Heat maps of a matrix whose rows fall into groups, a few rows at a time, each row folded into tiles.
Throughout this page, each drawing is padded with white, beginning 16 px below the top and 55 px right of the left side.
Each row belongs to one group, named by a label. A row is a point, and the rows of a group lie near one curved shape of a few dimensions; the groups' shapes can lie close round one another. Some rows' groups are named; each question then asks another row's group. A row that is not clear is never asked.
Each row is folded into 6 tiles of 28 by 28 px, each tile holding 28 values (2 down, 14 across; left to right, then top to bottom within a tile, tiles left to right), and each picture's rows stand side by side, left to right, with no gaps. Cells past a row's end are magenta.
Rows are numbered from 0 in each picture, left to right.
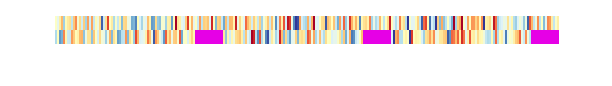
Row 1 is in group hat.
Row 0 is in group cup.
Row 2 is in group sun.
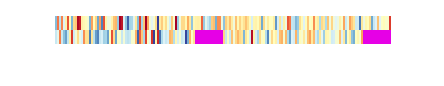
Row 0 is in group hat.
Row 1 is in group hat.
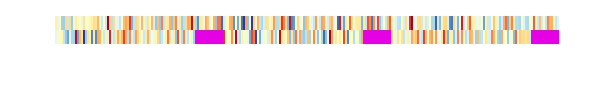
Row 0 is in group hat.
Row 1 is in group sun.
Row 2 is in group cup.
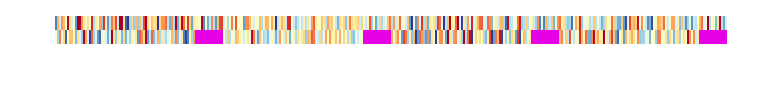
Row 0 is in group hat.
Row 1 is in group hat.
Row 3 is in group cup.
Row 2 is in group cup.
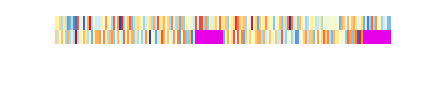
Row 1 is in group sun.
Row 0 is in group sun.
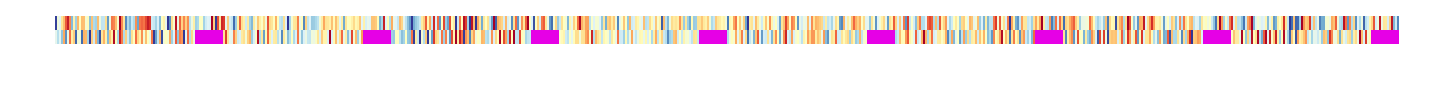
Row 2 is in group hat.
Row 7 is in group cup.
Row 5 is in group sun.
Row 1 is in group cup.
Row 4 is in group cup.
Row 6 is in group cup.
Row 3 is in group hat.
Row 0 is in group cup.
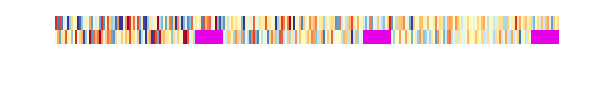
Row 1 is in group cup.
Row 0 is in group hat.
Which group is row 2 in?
cup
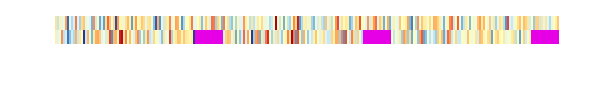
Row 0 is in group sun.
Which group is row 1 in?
hat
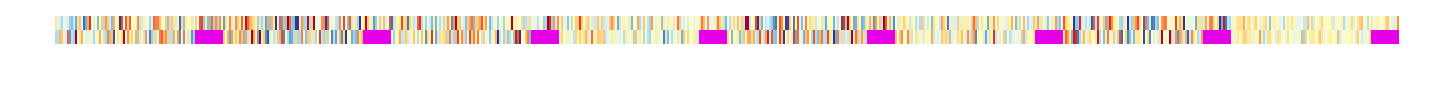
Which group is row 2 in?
cup
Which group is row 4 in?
cup
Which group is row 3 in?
hat
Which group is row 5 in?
cup
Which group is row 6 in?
cup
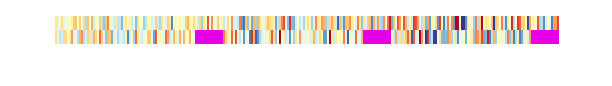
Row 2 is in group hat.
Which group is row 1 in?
sun
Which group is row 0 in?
cup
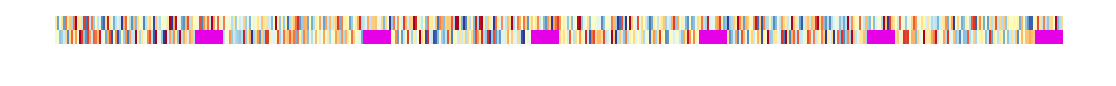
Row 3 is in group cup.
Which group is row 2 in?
hat
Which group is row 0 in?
cup
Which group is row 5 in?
hat
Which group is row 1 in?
hat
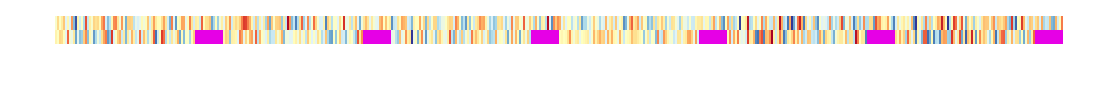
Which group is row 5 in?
cup
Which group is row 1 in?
hat
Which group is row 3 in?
hat
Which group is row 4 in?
hat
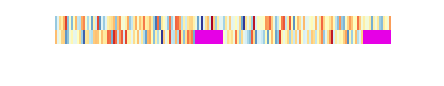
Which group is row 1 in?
cup
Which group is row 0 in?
sun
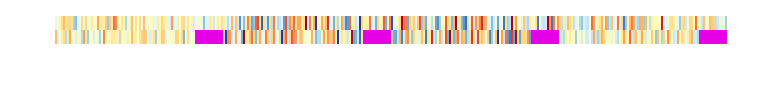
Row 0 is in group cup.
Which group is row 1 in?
sun
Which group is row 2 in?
cup
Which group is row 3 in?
hat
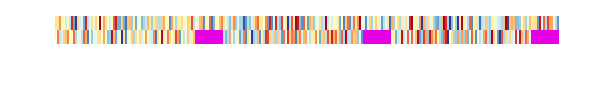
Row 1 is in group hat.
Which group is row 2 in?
cup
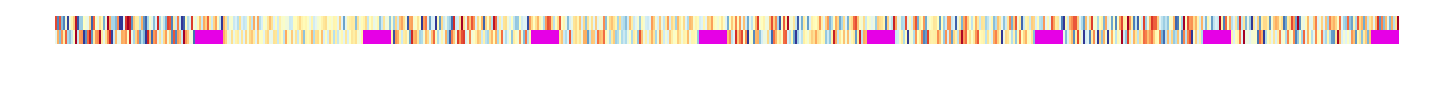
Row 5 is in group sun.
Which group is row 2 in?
sun
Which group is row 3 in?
cup
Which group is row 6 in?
cup
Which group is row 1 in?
cup
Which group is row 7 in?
sun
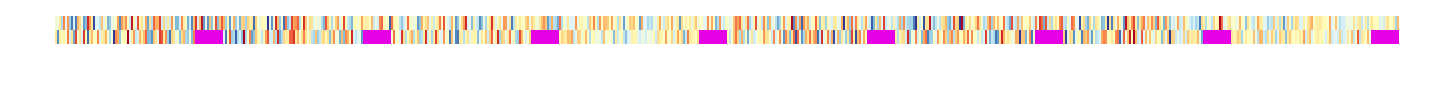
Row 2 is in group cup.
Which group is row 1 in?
sun
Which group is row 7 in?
cup
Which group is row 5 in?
sun
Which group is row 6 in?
sun
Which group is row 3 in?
cup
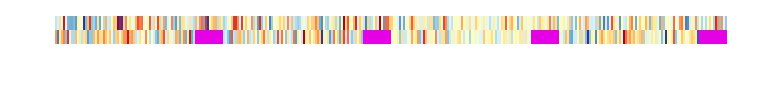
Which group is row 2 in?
hat
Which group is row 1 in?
cup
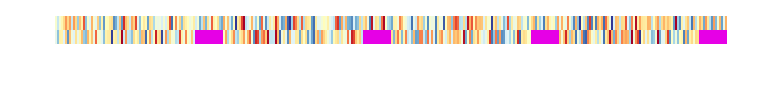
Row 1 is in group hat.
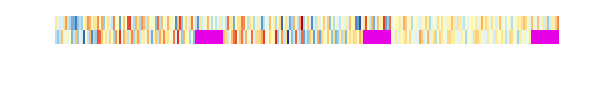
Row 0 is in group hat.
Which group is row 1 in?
hat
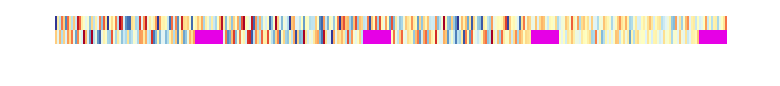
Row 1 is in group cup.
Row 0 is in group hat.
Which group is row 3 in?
hat
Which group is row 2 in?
cup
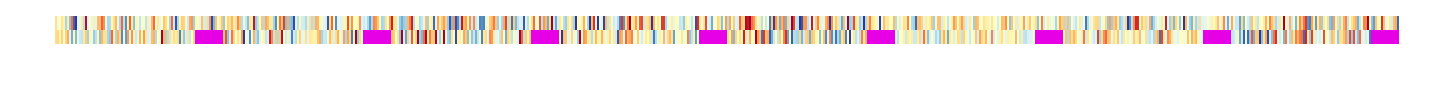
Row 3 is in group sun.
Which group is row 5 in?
hat
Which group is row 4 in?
hat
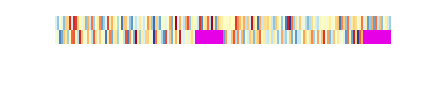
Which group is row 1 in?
sun
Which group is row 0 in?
cup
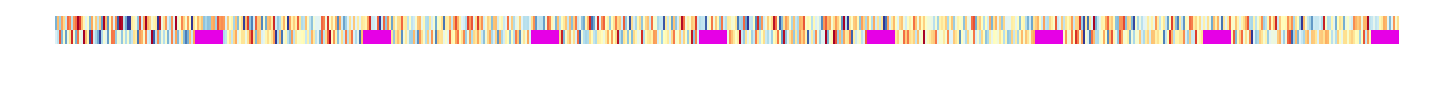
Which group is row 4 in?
cup
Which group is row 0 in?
hat
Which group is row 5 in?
hat
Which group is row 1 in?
sun
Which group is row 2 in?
cup
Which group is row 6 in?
sun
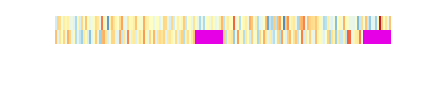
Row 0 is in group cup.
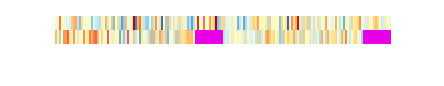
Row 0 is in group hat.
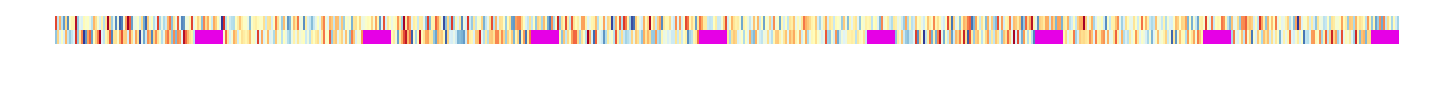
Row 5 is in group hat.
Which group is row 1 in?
cup
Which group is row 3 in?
hat
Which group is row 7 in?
sun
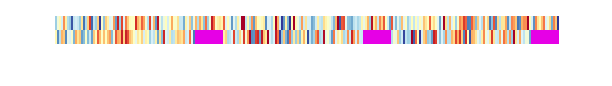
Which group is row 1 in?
cup
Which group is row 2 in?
hat
